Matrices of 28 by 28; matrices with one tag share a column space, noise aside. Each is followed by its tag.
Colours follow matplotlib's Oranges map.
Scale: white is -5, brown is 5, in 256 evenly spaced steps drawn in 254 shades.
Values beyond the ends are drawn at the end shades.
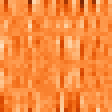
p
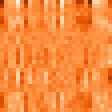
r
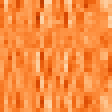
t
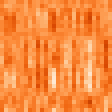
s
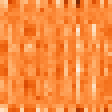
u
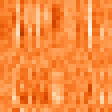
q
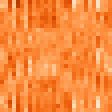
t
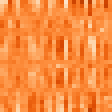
p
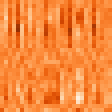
q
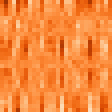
p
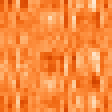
t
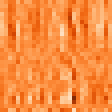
q
